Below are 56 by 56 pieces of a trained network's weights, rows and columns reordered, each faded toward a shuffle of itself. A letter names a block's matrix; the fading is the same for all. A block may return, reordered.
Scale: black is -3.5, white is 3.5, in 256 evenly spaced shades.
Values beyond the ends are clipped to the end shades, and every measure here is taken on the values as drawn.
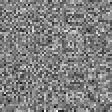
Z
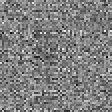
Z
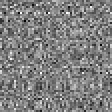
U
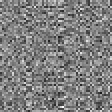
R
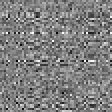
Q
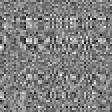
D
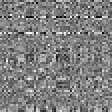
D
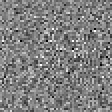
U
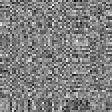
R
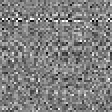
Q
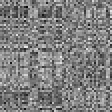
R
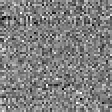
U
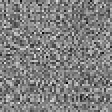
Z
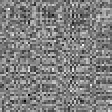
R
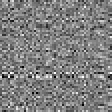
Q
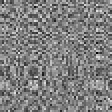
R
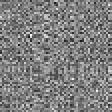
R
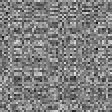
R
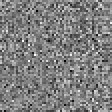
U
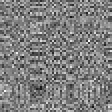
R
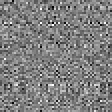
Q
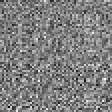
Z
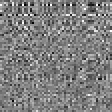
D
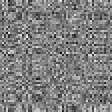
R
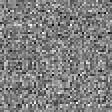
U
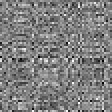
Q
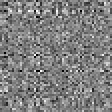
Q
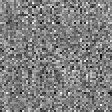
U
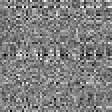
D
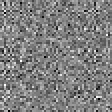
Q
